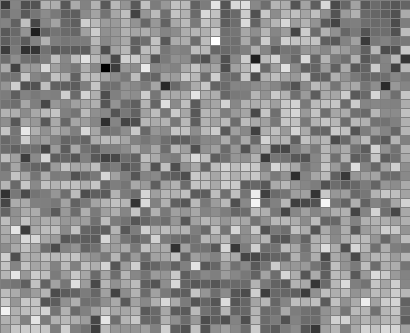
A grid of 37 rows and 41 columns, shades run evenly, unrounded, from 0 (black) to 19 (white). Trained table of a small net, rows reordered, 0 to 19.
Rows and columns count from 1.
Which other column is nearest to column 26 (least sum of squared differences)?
33
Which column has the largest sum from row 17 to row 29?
26
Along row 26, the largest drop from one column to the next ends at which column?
3
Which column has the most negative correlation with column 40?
21
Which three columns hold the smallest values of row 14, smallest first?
11, 13, 14
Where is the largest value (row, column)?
5, 22
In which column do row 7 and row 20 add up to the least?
30
